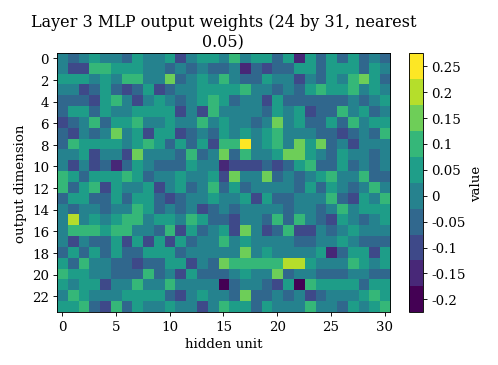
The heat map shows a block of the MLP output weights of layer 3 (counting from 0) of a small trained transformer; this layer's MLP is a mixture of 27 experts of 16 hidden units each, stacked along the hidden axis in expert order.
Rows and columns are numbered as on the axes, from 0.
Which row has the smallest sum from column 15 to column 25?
10
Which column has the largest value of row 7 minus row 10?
5
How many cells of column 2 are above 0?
12
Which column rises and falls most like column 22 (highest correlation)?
20
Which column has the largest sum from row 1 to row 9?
15
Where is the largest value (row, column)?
8, 17
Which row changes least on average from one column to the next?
14
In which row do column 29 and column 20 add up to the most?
6
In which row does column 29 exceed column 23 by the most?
22
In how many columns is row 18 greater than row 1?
16
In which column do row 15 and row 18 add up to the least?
25
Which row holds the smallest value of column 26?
7
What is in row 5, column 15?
0
